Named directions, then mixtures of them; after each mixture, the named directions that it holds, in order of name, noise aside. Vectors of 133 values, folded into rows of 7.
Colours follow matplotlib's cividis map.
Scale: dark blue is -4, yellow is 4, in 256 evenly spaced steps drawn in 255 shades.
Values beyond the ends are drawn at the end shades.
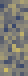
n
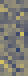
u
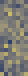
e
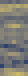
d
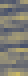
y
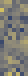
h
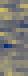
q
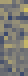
h, u, y.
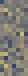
e, u.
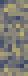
d, e, n.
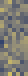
e, h.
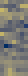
q.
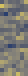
u, y.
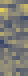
h, q, y.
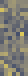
h, n, u.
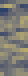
q, y.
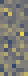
e, u.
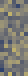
e, h.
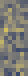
h, n, y.
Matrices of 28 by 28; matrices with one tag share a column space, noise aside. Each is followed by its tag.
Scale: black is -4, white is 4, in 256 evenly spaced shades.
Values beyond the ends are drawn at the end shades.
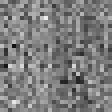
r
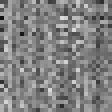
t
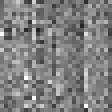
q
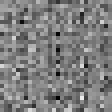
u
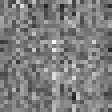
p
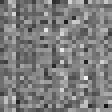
q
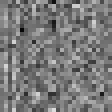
p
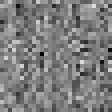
p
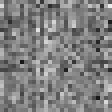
p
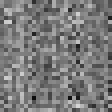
u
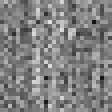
q
